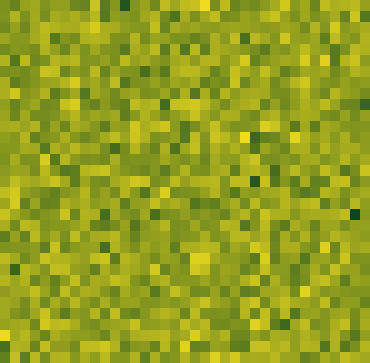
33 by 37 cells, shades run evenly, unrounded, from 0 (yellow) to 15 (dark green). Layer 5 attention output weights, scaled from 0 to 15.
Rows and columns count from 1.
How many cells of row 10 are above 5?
24
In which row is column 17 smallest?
18
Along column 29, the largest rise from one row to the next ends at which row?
30
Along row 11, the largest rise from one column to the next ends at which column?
13
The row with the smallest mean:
33
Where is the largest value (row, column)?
20, 36
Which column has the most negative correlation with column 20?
2
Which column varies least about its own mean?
23
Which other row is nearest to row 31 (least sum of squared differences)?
11
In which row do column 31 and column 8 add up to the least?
8
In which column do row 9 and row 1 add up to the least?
21
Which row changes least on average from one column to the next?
3
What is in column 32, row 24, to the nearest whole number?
6
